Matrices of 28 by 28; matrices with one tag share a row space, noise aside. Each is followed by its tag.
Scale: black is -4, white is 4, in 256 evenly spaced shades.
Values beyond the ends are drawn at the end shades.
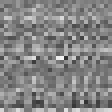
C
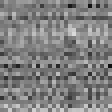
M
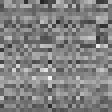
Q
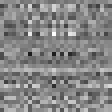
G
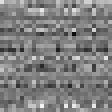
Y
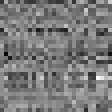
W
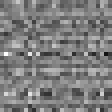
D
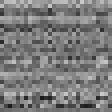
Q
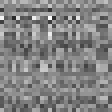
Q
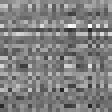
M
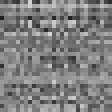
G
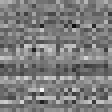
Y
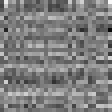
W
